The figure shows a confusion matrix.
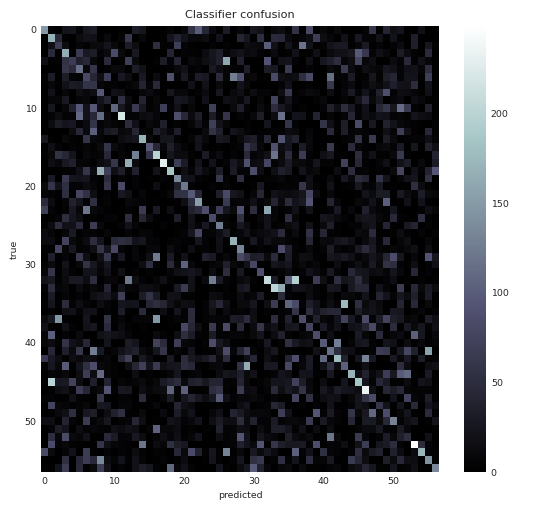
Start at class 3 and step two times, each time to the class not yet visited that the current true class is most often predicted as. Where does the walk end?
1
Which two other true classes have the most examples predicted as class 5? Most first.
11, 10
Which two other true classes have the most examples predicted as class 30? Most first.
56, 18
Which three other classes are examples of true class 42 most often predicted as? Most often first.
46, 40, 36
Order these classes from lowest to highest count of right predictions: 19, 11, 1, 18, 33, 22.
19, 22, 1, 18, 33, 11
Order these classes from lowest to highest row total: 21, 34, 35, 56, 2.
34, 2, 56, 21, 35
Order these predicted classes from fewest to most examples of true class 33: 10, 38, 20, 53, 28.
10, 38, 28, 53, 20
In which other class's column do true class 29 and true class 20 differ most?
16
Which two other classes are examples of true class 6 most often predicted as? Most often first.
27, 41
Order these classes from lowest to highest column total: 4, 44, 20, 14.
4, 44, 14, 20
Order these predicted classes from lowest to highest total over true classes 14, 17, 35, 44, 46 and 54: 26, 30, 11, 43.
11, 30, 26, 43
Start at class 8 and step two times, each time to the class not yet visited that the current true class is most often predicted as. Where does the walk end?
47
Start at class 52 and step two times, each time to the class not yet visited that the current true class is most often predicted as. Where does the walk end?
55
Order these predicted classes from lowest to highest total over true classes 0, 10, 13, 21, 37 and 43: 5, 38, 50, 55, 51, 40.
40, 50, 55, 38, 5, 51
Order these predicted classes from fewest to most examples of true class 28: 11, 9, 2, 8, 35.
11, 9, 35, 8, 2
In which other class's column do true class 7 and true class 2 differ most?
37
